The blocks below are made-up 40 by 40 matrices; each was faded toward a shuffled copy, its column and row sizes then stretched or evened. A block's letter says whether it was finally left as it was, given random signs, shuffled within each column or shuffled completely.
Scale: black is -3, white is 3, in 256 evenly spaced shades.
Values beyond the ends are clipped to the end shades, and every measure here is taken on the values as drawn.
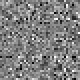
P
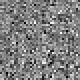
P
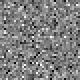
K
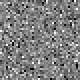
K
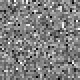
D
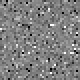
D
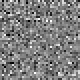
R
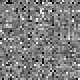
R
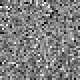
D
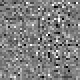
P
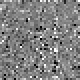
R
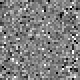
K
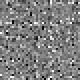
R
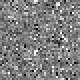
K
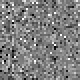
K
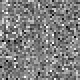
K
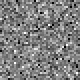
D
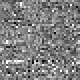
P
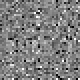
P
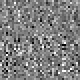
P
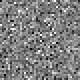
D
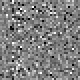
K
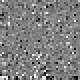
P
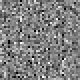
K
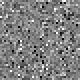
K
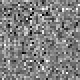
R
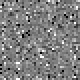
K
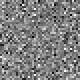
K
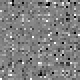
P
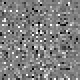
P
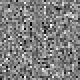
K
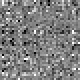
P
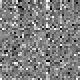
P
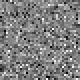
D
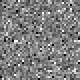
D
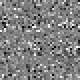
R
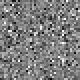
R
